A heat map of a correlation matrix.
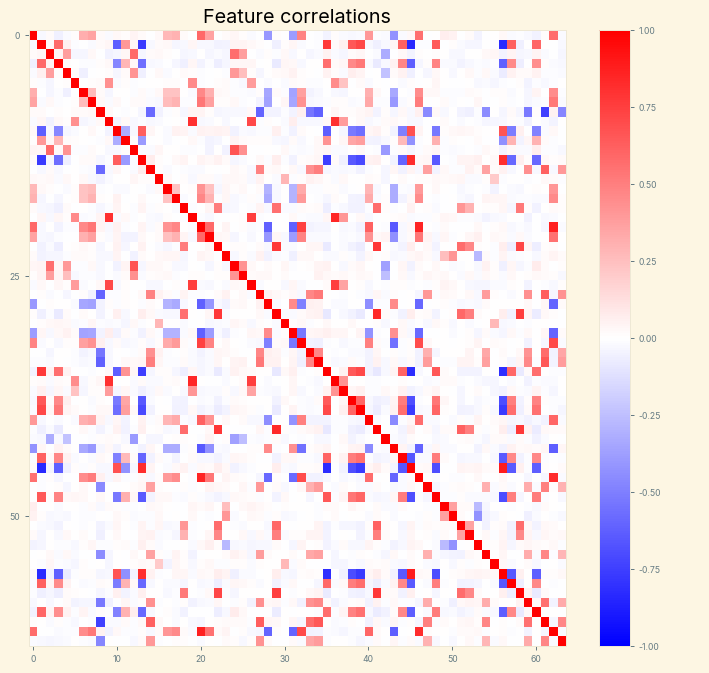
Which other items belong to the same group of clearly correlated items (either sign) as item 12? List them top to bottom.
2, 4, 24, 25, 42
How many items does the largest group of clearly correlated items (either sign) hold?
14
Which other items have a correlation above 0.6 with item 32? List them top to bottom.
20, 46, 62
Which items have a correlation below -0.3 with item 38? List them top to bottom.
10, 13, 45, 56
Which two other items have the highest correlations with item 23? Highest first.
50, 49
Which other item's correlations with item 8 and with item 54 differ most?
61
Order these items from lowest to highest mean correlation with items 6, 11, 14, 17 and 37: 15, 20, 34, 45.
45, 15, 34, 20
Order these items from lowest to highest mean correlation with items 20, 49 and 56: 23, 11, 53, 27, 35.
35, 11, 53, 27, 23
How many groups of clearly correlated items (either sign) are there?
8
